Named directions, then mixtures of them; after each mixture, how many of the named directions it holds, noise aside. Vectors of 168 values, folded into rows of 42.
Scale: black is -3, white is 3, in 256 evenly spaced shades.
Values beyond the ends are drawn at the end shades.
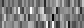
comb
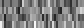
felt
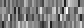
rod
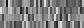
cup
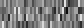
one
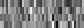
three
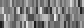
four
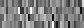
two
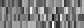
three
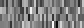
four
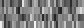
one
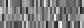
one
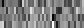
two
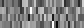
four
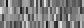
one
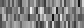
two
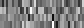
four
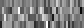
two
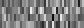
two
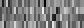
three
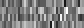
three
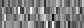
one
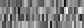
two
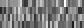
three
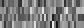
three
